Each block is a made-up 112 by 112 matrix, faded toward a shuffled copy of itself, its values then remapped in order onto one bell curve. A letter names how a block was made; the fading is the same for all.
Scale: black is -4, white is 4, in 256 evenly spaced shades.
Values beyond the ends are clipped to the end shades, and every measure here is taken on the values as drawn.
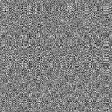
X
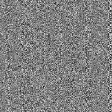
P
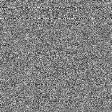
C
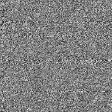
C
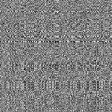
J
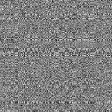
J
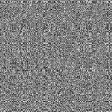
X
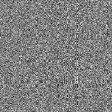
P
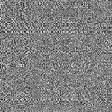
X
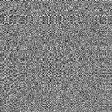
X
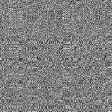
J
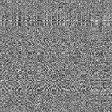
J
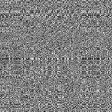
J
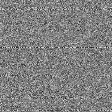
C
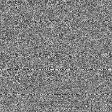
C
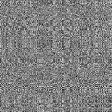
X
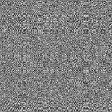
X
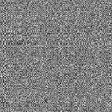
X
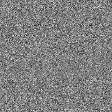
C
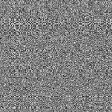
X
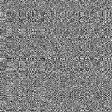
X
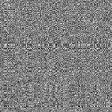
X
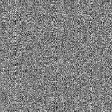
P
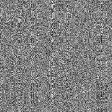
P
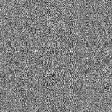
P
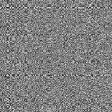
X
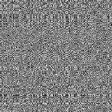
X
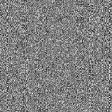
P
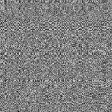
X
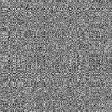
X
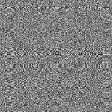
J
